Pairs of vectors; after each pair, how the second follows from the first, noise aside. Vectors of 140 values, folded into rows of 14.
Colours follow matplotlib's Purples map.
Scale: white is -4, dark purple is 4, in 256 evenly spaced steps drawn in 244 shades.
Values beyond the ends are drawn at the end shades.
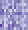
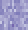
shrunk.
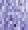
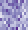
wrapped around, negated.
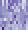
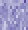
reversed, shrunk.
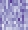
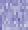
shrunk.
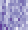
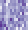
copied.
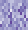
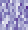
reversed, negated.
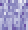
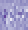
reversed, partly zeroed.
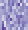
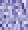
reversed, negated.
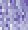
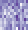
reversed, negated.
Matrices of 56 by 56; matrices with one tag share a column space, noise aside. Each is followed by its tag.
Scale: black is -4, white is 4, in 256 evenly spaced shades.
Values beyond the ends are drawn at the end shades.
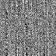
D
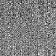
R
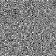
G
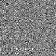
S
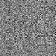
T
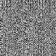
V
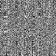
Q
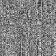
D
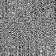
R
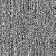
D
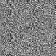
G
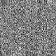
V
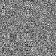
G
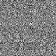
G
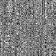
D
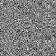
S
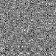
S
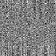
R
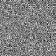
G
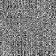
Q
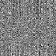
R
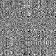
Q
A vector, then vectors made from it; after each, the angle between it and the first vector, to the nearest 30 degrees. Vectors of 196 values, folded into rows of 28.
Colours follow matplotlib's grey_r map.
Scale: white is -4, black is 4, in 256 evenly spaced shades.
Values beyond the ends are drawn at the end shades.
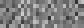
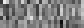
90 degrees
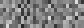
150 degrees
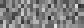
30 degrees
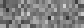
30 degrees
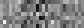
90 degrees
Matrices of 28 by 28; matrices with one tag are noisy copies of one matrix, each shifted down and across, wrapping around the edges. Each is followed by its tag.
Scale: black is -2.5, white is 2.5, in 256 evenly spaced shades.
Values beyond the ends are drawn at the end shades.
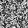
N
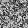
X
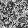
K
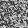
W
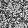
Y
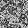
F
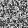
X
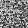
W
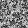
K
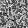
N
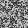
Y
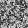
X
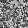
W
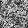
F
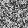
X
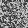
W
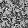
X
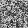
Y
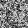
Y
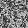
Y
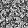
X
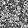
F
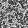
K
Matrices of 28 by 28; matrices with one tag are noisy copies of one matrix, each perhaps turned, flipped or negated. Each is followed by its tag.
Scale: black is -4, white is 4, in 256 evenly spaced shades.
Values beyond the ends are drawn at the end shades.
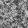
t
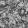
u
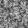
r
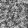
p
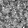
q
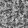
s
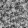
q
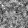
t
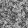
t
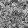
t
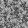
r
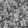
r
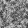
t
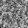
q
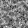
q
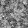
u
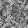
t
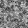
r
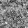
t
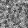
p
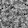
s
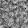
q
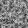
s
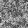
t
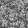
r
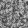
s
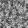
q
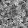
t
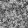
t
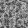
s
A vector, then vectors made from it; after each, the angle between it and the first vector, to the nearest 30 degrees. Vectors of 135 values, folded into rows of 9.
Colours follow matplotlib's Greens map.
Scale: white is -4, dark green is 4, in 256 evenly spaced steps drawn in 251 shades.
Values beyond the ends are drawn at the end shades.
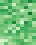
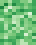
120 degrees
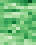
60 degrees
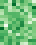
120 degrees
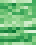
120 degrees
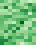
150 degrees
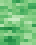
120 degrees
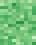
120 degrees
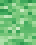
30 degrees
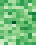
60 degrees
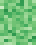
90 degrees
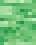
120 degrees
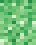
60 degrees
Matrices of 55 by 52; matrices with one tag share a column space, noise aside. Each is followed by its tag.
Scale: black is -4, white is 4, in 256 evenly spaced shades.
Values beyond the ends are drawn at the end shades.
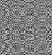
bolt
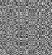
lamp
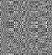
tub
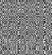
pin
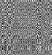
pin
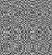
bolt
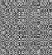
lamp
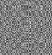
tub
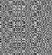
tub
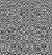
bolt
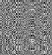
pin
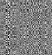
lamp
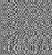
pin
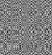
bolt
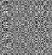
tub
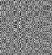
tub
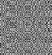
tub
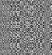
tub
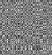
pin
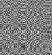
bolt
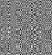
bolt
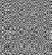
bolt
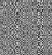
lamp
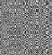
lamp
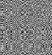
bolt
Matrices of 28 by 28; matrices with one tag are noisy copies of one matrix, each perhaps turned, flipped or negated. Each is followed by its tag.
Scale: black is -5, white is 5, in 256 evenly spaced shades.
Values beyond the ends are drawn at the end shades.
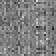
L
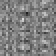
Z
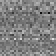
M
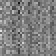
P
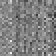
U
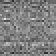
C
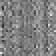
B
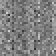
M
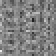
Z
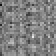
Z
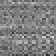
P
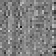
B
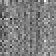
U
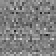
M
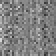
U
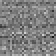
P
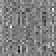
C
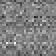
M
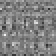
Z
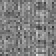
L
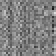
B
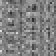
Z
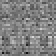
L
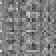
Z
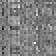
L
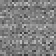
P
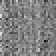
U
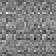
M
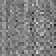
P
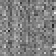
B
